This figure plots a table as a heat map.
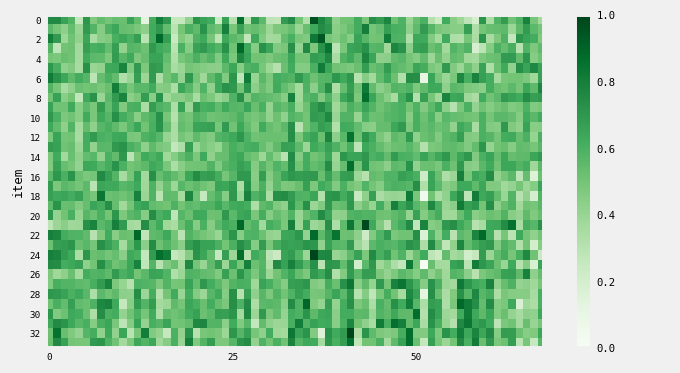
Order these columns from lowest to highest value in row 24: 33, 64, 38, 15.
64, 33, 38, 15
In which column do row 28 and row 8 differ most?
51
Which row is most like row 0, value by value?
24
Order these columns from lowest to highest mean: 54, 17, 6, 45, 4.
17, 4, 54, 6, 45
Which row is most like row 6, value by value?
28
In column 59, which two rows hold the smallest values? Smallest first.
3, 21
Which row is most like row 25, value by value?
18
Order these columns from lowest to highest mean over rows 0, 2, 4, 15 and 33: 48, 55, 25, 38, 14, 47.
55, 25, 47, 48, 14, 38
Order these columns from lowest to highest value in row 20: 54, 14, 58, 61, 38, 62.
54, 58, 61, 62, 38, 14
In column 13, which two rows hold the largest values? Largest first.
32, 21
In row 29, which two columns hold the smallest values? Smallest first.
64, 10
